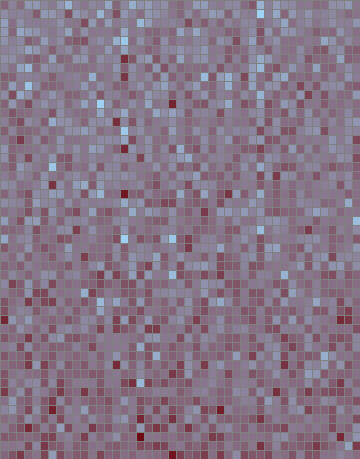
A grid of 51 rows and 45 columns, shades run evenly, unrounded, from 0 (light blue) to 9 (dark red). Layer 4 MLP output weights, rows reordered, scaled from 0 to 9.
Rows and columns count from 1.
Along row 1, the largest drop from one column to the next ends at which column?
33
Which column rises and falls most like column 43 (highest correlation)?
1
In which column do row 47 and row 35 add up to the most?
18
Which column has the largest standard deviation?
16
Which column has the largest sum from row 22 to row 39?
29
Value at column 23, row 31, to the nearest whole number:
6
